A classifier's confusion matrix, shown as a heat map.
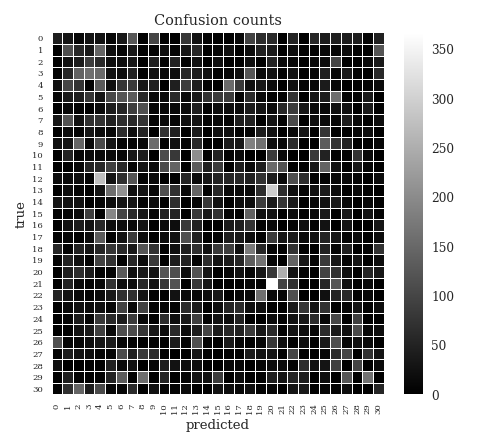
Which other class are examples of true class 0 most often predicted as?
7
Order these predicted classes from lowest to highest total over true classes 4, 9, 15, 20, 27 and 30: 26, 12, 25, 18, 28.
28, 12, 26, 25, 18
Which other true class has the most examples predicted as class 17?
4
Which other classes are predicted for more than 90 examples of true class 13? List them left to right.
5, 6, 10, 20
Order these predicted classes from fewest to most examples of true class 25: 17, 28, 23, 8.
23, 17, 8, 28
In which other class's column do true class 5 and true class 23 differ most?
26
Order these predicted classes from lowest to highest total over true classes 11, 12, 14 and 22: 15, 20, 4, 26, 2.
2, 26, 15, 20, 4
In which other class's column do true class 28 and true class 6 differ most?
8
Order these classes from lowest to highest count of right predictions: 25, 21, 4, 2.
2, 25, 21, 4
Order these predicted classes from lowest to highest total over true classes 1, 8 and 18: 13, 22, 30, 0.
0, 22, 13, 30
